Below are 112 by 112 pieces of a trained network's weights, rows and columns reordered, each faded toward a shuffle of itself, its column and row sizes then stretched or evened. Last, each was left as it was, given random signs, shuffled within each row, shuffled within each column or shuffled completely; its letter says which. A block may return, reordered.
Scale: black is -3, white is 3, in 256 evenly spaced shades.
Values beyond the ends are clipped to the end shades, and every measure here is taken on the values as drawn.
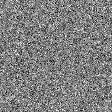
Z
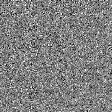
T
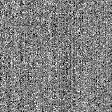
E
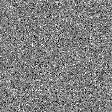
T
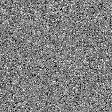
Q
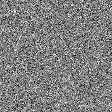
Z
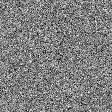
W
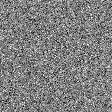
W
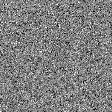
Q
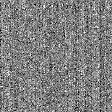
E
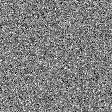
W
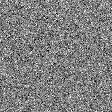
W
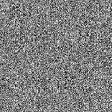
E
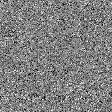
Q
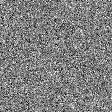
W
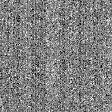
E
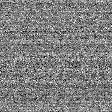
Q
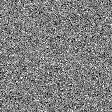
W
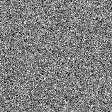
W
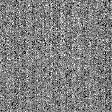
E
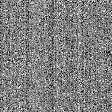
E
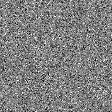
T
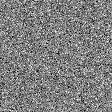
W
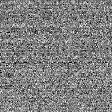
E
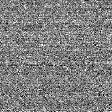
E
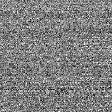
E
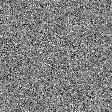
Q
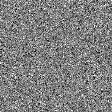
T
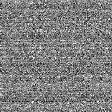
E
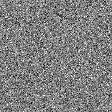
Z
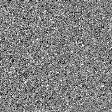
T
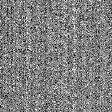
E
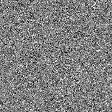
Z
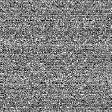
E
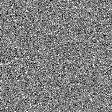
Z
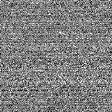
E
